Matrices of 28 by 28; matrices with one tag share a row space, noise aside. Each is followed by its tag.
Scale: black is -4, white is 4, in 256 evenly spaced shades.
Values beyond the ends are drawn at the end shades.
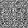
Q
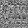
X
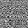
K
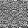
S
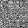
X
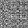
X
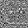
X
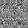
Q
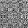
S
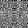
S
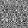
Q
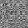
X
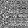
X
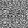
K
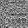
X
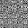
S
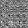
X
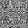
K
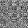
S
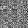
S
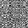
K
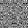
S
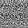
Q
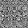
Q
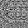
X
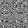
Q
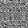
K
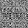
K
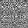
Q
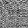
X
